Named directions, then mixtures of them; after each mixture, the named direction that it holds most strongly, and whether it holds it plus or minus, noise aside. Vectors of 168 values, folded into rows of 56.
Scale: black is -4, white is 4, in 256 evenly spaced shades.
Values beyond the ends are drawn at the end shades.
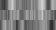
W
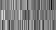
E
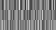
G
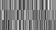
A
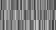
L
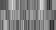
W, plus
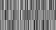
G, plus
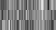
W, plus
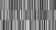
L, plus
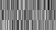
A, minus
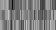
W, minus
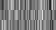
G, plus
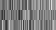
E, minus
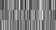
G, plus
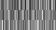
G, plus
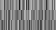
G, minus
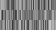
A, minus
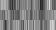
W, minus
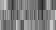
W, minus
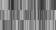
W, minus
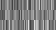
L, plus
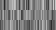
G, minus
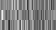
E, plus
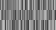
L, minus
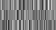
A, plus
